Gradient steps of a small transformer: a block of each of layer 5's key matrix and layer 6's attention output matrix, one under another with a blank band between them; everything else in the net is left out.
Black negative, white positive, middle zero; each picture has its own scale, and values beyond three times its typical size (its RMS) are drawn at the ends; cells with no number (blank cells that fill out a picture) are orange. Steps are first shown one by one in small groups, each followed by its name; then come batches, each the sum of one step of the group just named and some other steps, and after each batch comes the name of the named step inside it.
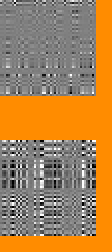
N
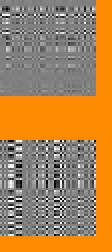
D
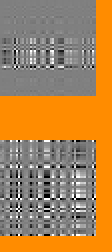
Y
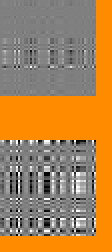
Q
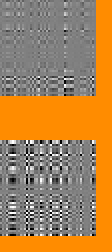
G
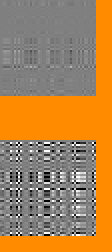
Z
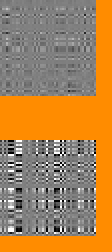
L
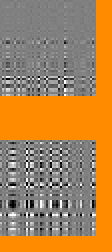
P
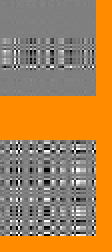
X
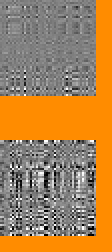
Y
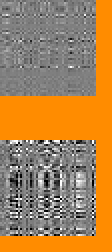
D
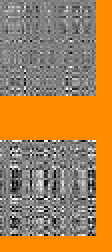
X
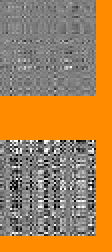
L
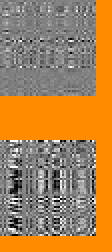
D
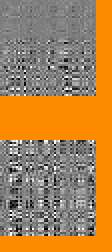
P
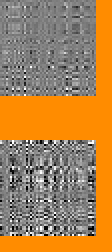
X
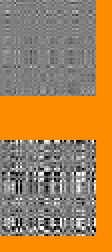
Q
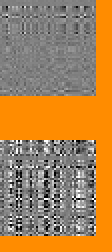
Y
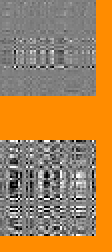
Y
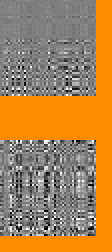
Q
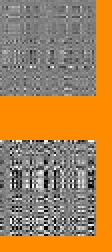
X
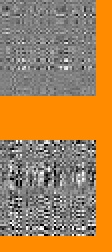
D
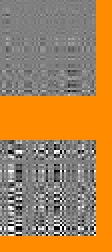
L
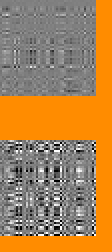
X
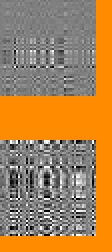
Y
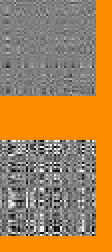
L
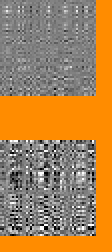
G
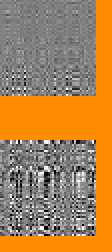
Q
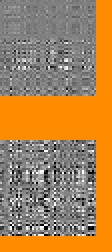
Y
